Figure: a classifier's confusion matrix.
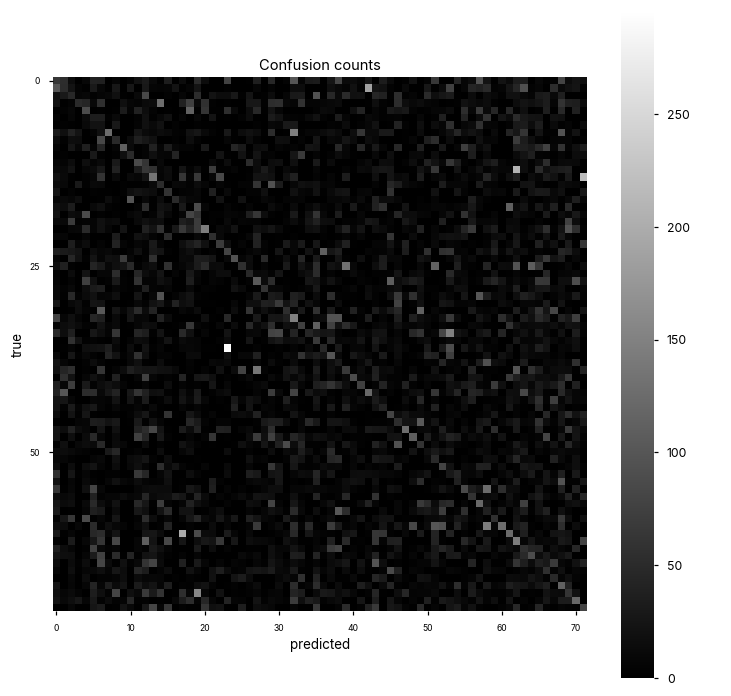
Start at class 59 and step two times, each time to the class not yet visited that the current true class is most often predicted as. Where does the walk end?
18
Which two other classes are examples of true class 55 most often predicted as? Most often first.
58, 5
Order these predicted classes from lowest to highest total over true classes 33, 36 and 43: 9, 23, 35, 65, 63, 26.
9, 63, 26, 65, 35, 23
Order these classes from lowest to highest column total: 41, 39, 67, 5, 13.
41, 67, 39, 13, 5
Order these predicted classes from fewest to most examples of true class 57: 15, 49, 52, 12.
15, 12, 52, 49
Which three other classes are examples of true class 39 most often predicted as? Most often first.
27, 62, 25
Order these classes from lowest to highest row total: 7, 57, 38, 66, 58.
38, 66, 58, 57, 7
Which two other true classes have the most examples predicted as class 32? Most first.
7, 0
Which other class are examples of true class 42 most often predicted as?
1
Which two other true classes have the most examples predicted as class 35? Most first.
33, 2
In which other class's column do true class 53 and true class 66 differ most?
45
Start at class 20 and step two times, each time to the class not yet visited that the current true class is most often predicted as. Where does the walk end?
19
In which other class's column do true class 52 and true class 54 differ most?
68
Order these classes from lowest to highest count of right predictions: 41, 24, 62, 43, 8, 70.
43, 8, 41, 24, 70, 62
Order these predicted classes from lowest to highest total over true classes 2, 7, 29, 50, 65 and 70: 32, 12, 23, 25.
25, 23, 12, 32
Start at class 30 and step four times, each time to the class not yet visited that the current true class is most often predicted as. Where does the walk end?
6
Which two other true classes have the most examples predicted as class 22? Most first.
13, 62
